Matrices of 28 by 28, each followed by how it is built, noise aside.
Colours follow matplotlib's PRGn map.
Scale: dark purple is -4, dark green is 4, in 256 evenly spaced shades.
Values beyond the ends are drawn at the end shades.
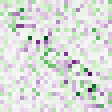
banded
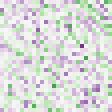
Toeplitz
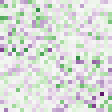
block diagonal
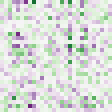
low rank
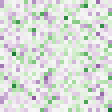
repeating rows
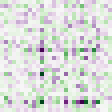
low rank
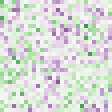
smooth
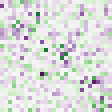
block diagonal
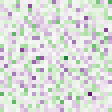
Toeplitz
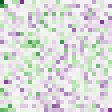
smooth
